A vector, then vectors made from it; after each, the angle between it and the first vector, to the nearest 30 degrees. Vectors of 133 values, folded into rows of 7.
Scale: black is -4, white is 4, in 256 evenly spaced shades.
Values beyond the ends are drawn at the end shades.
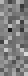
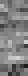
90 degrees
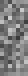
90 degrees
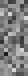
60 degrees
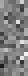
60 degrees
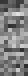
120 degrees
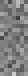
60 degrees
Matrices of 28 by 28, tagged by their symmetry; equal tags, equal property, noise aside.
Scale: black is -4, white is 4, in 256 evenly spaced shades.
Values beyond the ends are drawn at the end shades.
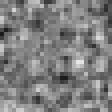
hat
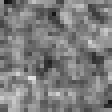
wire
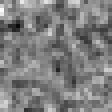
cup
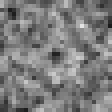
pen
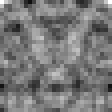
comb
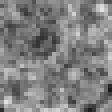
pen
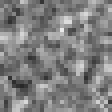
cup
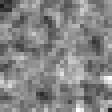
pen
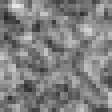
hat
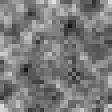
pen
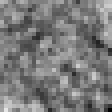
pen
